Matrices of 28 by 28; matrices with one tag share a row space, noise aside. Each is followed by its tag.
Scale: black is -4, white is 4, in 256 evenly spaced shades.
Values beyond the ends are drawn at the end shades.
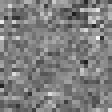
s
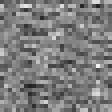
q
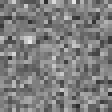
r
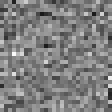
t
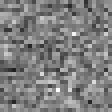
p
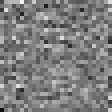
t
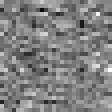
q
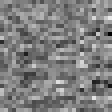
q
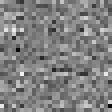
t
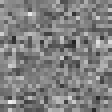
r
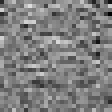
q
